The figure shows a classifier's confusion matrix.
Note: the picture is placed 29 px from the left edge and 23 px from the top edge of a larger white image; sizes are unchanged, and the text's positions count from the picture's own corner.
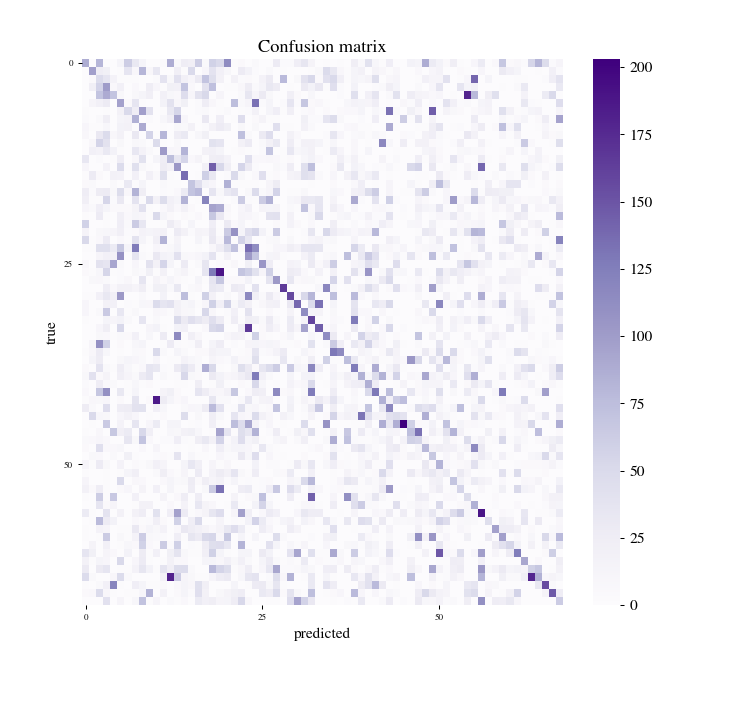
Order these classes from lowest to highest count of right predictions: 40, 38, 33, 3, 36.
40, 3, 36, 38, 33
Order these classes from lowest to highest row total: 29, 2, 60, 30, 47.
60, 47, 2, 29, 30
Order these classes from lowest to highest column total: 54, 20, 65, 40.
65, 54, 20, 40
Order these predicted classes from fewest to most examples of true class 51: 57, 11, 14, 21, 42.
57, 14, 11, 21, 42
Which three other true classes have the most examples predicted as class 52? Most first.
17, 46, 23
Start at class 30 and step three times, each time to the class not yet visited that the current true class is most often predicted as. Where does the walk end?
7
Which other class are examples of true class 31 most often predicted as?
3
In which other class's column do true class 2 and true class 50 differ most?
55
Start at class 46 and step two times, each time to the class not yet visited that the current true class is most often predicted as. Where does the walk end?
35
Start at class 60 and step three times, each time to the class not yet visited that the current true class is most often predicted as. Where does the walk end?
56
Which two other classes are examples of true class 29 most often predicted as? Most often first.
23, 5
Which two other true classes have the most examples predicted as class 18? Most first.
13, 26
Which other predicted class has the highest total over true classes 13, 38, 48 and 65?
32
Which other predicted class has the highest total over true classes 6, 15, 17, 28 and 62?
49
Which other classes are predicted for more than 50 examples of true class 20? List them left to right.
0, 7, 59
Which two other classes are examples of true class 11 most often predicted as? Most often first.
14, 26
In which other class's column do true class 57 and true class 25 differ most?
4
